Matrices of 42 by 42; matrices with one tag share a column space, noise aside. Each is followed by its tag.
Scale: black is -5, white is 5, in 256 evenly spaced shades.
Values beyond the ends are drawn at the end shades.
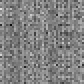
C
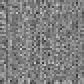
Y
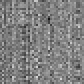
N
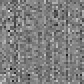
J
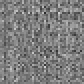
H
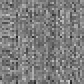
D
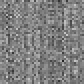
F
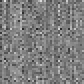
F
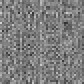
Y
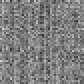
F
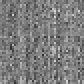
D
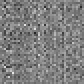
C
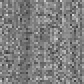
N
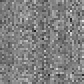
J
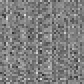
N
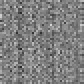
C
